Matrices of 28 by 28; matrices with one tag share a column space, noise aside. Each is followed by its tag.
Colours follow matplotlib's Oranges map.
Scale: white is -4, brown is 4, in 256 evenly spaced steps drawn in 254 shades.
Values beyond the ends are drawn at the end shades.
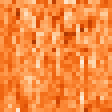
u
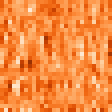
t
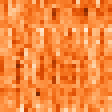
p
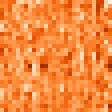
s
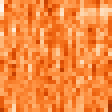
p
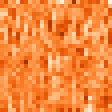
u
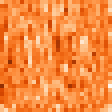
t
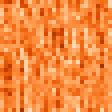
p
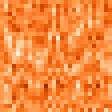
t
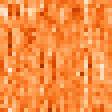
p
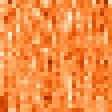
u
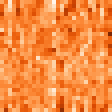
p
